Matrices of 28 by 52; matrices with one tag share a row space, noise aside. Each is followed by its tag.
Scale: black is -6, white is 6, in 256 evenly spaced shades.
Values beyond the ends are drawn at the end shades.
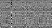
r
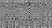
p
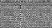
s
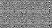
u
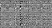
s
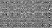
u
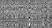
p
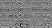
s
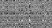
p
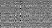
s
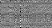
s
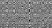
p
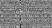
s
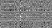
s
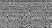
p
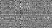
s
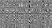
p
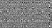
u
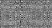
s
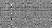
r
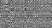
r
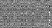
u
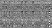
u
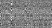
r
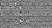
s
